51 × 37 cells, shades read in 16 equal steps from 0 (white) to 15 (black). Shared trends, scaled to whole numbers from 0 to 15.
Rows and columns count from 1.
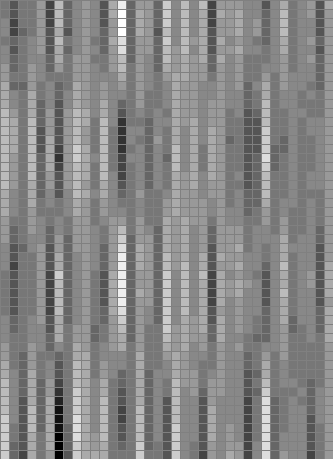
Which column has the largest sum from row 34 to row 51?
7
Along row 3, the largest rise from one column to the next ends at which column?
15
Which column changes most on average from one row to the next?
14
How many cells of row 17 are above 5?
26
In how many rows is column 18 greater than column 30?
38
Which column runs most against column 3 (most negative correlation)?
16
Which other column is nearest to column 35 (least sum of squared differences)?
31
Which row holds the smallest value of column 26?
51
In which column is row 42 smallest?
9
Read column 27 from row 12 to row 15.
7 7 8 8
